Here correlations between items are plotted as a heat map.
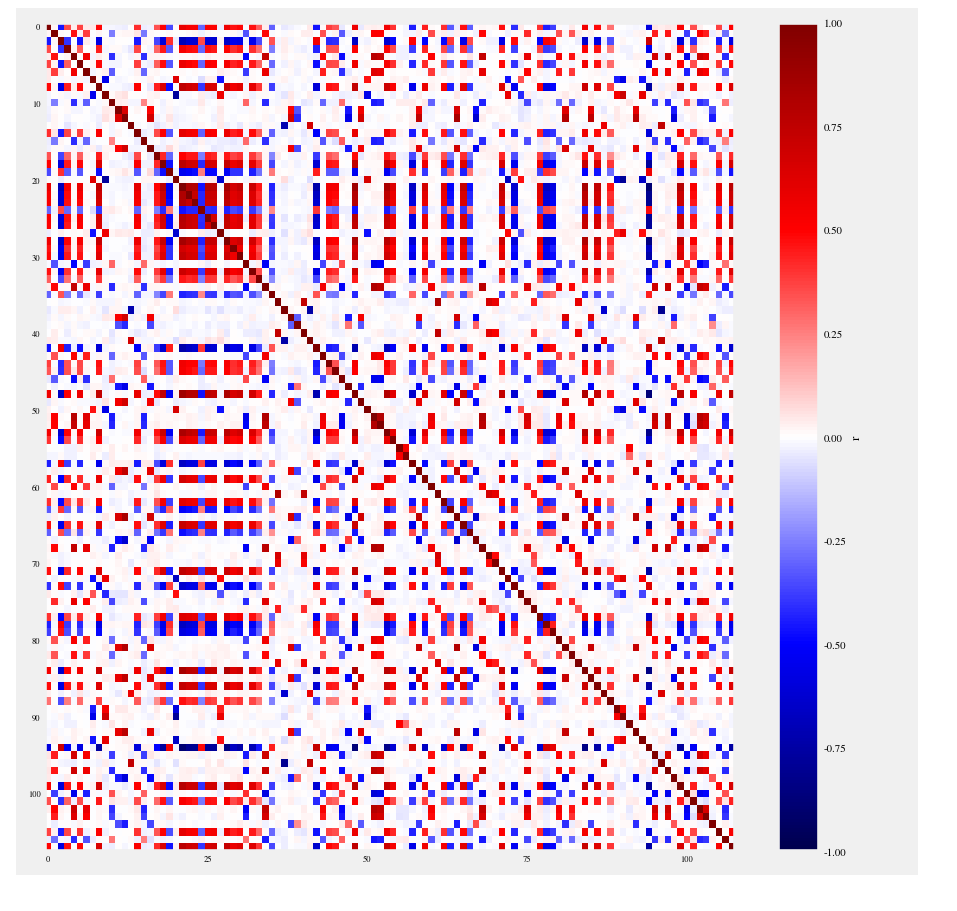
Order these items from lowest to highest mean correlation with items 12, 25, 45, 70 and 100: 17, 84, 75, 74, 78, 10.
78, 75, 74, 10, 17, 84
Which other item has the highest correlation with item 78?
94
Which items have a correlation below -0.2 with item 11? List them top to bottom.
39, 47, 67, 98, 104
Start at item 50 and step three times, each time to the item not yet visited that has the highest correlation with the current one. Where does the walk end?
74
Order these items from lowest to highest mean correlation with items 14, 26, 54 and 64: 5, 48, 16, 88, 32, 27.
27, 16, 88, 5, 32, 48
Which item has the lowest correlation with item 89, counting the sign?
20
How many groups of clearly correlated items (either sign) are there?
7
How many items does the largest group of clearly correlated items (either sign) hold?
46
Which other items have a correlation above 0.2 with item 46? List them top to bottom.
10, 15, 31, 100, 106
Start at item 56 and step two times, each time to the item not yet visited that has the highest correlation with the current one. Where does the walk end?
91
